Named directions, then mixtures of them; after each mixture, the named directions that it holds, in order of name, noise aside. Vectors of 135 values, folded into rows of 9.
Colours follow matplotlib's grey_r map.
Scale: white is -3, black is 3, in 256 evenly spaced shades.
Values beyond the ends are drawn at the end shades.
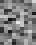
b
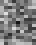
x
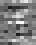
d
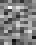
b, d, x.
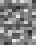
b, d.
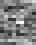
b, d, x.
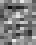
b, d.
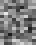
d, x.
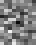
b.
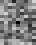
x.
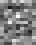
b, d.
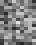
x.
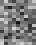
x.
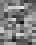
b, d, x.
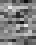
d.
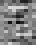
d.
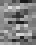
d.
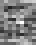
b, d, x.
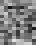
d, x.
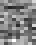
d, x.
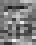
d, x.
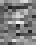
d.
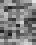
b, d, x.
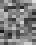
b, d, x.
